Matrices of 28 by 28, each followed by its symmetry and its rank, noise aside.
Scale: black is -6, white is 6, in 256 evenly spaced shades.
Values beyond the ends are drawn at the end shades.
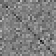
symmetric, rank eight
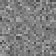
no symmetry, rank six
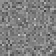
symmetric, rank eight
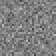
antisymmetric, rank eight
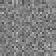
no symmetry, rank six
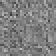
antisymmetric, rank eight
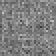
no symmetry, rank eight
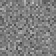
no symmetry, rank eight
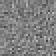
antisymmetric, rank eight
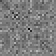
symmetric, rank six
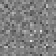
symmetric, rank four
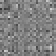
no symmetry, rank four
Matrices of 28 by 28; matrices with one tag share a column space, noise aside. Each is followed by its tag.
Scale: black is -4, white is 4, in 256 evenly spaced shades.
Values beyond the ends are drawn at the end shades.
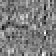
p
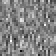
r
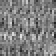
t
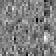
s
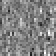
t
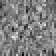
p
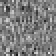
s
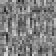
t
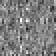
s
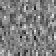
p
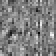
t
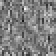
s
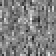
s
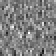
p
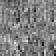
r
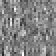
t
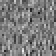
r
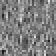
r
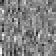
t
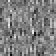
t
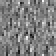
t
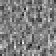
r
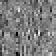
t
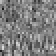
r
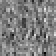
t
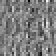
t
